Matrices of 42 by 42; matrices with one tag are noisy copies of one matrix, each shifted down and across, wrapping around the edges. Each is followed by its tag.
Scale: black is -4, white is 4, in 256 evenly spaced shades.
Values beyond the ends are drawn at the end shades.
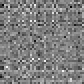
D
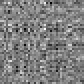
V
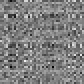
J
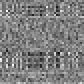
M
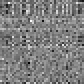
M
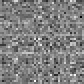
V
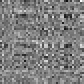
J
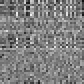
M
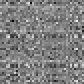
J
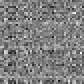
J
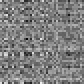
J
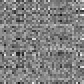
J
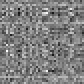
V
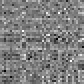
V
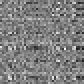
J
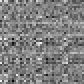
V
